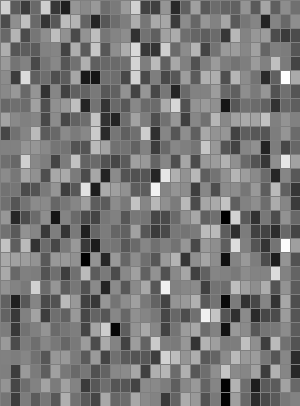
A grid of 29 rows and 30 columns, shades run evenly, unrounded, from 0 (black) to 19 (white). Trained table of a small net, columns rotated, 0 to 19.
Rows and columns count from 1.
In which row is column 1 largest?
1
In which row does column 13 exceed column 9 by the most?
19
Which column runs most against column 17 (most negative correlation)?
11
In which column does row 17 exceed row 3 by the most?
14
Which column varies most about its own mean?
23
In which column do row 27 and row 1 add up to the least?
15
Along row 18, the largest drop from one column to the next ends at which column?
4
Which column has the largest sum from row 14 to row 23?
29
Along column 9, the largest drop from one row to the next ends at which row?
6
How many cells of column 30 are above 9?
6
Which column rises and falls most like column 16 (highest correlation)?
28
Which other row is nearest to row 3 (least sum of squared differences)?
26
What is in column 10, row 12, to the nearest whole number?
8
